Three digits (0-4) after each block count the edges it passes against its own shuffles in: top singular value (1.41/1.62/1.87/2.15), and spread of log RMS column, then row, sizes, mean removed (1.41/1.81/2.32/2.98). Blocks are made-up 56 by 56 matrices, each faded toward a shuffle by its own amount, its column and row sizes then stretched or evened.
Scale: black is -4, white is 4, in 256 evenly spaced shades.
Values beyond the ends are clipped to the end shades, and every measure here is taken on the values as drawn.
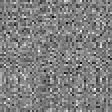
4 1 0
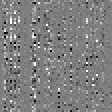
3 4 0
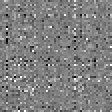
3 2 3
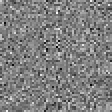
3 2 0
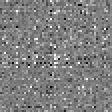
0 2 3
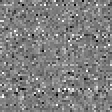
1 1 2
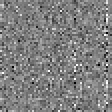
3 2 0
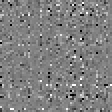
1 3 2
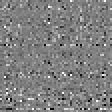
1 2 3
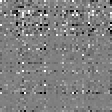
1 3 4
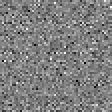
3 0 1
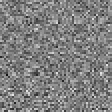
3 1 2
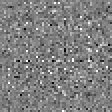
2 1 2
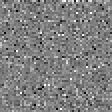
3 0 1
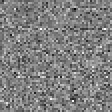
2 0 2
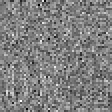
1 1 0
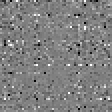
0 2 3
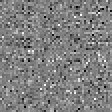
2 1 0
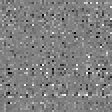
2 2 3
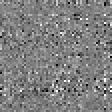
1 3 3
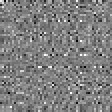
4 1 3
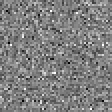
1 1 2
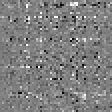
2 3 3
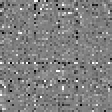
3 2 2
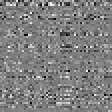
4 0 4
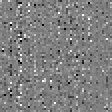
0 3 0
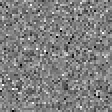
2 0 0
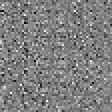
3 2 0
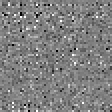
1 1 2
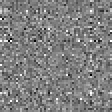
3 2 2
